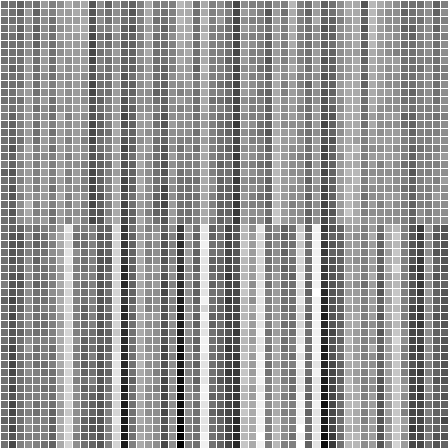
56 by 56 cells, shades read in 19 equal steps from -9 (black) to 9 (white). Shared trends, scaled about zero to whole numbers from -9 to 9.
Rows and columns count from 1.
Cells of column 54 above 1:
4
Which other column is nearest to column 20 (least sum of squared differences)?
51
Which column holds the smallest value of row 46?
23
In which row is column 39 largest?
10
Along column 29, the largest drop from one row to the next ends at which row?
29
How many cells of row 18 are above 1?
19
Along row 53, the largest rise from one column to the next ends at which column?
31
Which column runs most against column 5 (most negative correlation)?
24
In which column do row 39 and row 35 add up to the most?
40
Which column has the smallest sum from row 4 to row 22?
30
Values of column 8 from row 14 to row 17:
1 3 2 2
